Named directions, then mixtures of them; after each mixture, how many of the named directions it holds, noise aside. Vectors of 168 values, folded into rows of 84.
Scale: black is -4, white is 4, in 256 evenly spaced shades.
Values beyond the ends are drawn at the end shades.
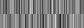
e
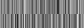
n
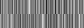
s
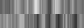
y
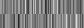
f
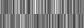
three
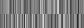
two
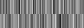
two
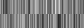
three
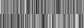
four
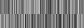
four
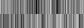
four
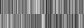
two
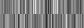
two
